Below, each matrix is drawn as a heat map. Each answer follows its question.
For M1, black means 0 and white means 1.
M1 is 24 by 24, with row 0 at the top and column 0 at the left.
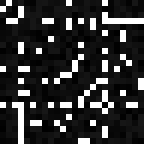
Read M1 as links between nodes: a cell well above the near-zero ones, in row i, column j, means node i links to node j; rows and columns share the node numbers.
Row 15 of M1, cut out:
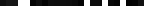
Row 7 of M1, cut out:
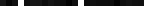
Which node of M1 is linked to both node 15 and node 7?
node 3
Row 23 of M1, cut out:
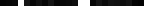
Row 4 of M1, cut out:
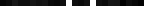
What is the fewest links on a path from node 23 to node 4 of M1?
3
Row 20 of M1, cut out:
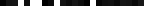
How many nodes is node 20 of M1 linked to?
5
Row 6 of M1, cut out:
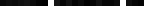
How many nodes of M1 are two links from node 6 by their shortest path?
5
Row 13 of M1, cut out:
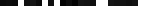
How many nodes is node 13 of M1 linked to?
6
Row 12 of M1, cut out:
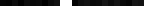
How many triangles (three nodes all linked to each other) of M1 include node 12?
0
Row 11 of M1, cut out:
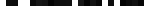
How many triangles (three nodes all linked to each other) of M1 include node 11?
3
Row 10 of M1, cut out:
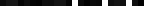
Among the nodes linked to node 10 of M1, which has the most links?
node 17
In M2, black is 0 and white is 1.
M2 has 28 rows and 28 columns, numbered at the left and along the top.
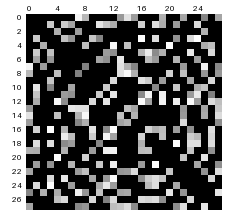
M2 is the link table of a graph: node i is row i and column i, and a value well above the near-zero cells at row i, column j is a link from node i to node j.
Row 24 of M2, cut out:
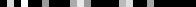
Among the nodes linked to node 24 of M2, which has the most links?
node 12
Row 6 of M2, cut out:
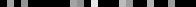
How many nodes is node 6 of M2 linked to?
9
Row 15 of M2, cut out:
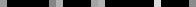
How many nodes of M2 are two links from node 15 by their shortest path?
8
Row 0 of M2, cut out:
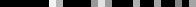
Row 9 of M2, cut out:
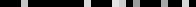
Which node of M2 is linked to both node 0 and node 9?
node 19
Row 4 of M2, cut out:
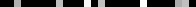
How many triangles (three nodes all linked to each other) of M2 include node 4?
7
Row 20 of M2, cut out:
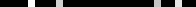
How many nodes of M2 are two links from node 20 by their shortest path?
10
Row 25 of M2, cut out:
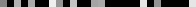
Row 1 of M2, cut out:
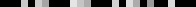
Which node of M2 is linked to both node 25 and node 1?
node 10
